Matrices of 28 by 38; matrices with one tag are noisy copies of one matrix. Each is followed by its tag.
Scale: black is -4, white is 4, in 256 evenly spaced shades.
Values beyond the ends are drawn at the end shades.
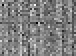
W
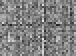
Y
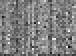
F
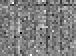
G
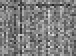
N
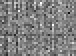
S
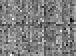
Y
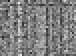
G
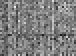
S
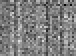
G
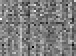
W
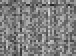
N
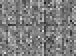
Y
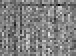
N
